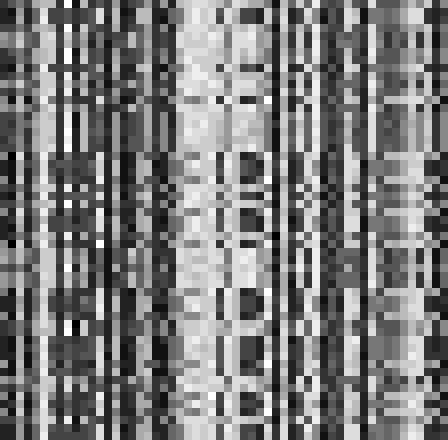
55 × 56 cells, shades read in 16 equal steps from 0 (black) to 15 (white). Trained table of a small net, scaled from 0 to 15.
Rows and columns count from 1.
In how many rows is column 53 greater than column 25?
12
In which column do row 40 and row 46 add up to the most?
34
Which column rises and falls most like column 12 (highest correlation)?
15
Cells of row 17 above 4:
40
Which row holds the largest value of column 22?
31
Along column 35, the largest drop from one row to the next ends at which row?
30
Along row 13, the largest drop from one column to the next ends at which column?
35
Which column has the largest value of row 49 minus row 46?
32
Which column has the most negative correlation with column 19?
55
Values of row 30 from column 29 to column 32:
9 13 11 12
